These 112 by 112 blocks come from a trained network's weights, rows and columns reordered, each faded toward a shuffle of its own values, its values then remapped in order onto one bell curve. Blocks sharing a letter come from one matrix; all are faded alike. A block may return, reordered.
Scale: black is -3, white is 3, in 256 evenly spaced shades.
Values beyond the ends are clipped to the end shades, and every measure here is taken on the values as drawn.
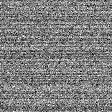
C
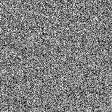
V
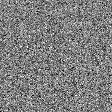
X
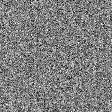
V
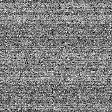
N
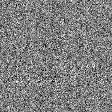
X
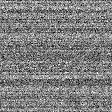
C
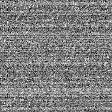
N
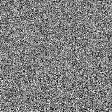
X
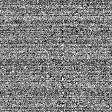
N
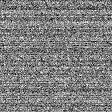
C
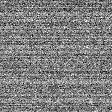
C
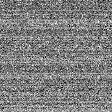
N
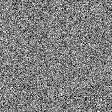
X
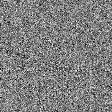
X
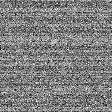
N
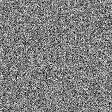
V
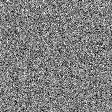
V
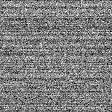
C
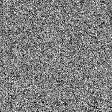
X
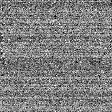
N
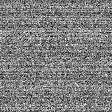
N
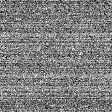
N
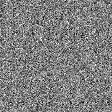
X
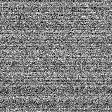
C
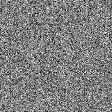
X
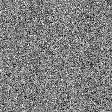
V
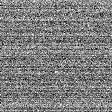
C
